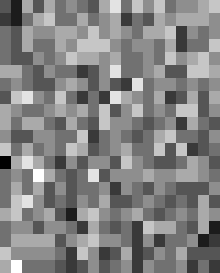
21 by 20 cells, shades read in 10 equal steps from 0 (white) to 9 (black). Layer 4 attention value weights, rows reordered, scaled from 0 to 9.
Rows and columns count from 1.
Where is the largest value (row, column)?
13, 1
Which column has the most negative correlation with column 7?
2
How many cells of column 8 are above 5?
5
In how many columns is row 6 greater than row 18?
6
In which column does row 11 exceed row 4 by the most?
9
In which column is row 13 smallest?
3
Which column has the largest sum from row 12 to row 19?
20
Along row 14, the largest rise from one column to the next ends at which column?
10
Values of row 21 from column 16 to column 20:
5 4 7 5 7
